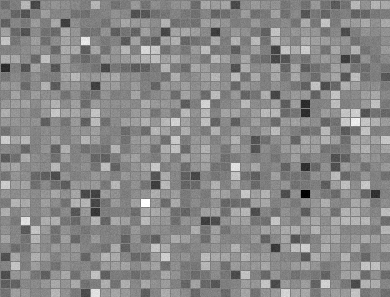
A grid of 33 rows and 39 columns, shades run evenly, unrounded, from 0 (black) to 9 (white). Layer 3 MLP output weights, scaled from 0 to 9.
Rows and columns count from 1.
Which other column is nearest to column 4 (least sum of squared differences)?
20
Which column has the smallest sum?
31
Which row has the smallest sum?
2
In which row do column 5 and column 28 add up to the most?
25
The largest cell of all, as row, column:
23, 15
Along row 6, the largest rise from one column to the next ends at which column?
29
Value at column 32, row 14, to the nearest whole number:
5
